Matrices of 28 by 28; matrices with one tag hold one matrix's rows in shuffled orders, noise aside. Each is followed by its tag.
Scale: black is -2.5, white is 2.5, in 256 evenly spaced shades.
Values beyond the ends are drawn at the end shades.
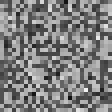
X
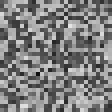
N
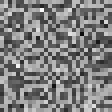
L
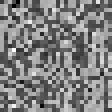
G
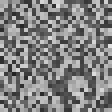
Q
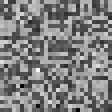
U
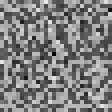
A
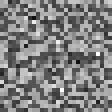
N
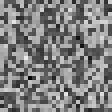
G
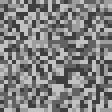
Q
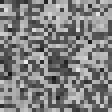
U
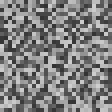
A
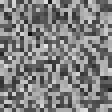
X
